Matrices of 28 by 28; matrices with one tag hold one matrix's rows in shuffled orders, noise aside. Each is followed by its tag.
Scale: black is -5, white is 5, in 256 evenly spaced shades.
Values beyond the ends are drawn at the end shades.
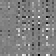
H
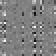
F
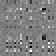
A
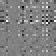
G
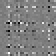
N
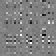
A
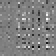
H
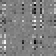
F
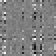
F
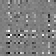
N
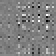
H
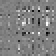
H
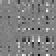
H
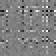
G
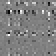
N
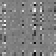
F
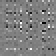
A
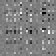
A
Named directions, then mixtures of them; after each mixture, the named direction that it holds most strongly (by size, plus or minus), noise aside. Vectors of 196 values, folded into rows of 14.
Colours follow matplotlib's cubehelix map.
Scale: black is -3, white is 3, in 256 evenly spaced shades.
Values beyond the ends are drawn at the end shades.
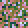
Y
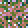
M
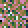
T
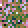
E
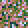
Y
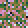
T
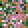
E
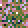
E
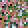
Y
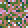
M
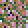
T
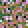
M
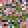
E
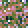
M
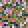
Y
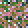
M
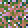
M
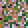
Y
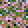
M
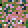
E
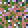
M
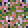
M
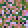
T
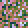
Y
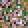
Y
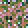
M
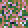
Y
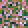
Y
